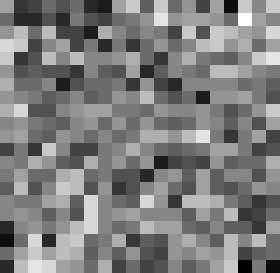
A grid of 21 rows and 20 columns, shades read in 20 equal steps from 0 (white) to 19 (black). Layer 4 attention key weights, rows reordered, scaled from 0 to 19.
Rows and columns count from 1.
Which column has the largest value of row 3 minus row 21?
3
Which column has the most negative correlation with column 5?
18
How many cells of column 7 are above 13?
3
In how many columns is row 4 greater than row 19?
9
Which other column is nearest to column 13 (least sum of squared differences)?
6
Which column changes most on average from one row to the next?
15
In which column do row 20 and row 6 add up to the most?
11
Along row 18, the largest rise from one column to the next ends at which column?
8
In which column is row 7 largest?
5
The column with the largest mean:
13
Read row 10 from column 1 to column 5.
9 8 10 11 12
